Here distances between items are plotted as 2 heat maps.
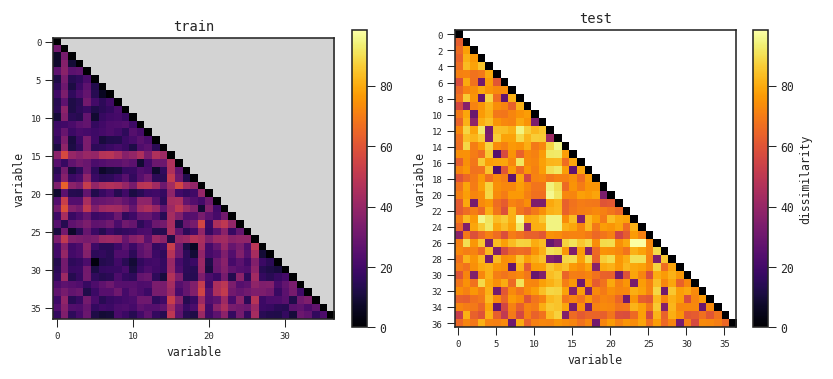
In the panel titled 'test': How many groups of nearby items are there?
11
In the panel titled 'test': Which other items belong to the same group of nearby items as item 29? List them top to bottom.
7, 18, 36
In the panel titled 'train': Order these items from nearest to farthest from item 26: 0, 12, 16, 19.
12, 0, 16, 19
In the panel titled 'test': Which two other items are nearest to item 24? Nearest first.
1, 9
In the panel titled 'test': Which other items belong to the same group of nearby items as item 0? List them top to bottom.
25
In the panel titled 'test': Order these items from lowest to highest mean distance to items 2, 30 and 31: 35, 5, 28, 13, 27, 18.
35, 18, 5, 27, 28, 13
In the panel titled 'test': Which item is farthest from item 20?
12
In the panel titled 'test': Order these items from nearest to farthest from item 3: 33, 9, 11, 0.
0, 33, 9, 11
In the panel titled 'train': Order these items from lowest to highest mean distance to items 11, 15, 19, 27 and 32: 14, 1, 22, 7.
14, 7, 22, 1
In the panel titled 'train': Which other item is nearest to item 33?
4
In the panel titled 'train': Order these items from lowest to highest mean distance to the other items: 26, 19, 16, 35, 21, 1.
35, 16, 21, 1, 26, 19
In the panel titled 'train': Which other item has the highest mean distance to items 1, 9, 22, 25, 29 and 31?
15
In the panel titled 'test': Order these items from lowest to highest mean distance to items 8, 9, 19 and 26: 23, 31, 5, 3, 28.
3, 28, 5, 31, 23
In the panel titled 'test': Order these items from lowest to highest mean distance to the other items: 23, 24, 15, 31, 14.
15, 31, 14, 24, 23
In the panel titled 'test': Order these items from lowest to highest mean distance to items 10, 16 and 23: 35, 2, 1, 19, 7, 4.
2, 35, 19, 7, 1, 4
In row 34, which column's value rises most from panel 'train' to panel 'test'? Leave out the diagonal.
13
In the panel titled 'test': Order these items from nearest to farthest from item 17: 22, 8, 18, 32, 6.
32, 6, 8, 22, 18
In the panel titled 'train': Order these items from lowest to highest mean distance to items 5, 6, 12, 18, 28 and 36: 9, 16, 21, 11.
9, 11, 16, 21
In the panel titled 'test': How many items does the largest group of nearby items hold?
6
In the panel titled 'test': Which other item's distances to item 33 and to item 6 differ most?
8
